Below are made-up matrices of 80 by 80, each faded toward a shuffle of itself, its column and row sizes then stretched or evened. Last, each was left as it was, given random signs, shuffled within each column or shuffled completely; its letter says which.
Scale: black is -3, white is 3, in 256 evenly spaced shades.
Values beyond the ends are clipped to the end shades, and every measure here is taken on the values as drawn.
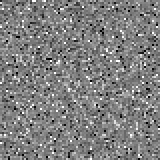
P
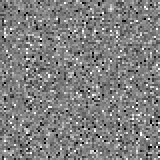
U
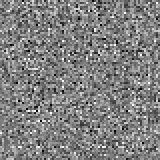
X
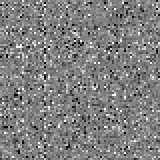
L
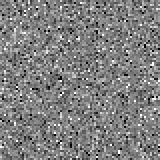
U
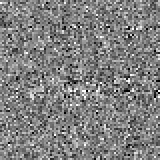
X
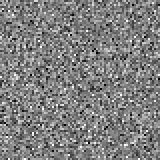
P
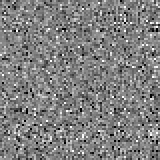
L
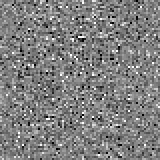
L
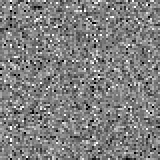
X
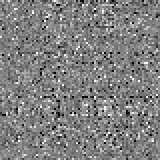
L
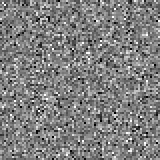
U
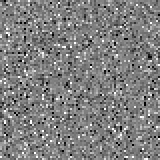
U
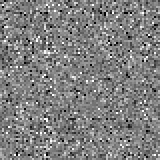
X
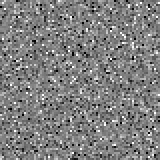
P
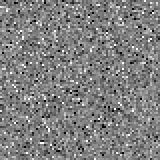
P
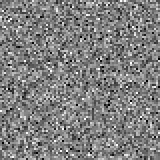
P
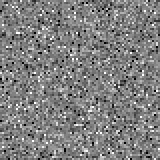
P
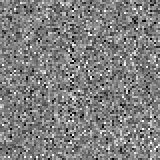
U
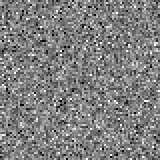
P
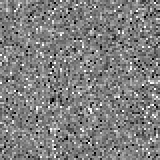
U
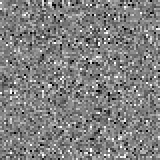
X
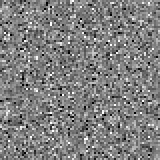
U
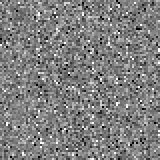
U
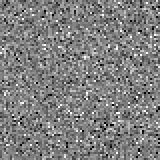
P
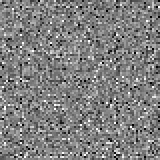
L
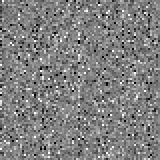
U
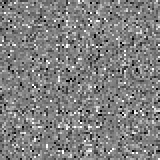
X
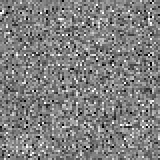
L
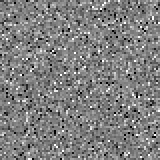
P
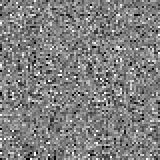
X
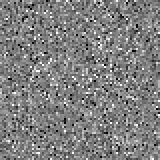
U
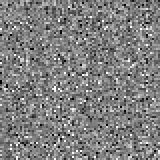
L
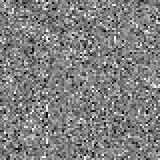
U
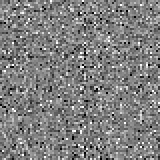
L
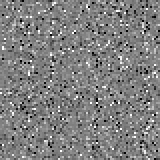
U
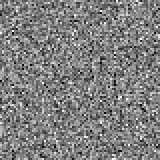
U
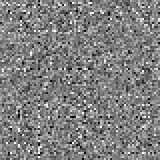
L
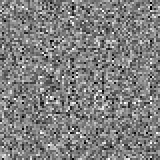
L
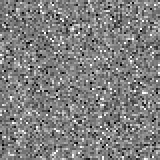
P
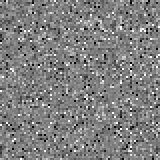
X
